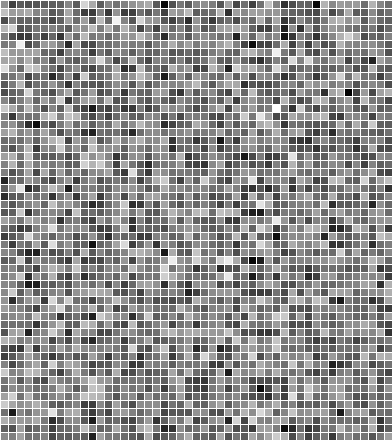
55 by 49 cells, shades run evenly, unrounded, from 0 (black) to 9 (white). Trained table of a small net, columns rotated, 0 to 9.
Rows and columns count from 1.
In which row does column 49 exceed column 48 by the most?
36
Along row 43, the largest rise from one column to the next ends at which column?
30
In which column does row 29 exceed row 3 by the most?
7
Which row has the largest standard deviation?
33
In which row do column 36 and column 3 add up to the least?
5
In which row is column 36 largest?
40
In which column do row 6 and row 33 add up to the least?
32
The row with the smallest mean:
54
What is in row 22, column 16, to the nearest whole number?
2
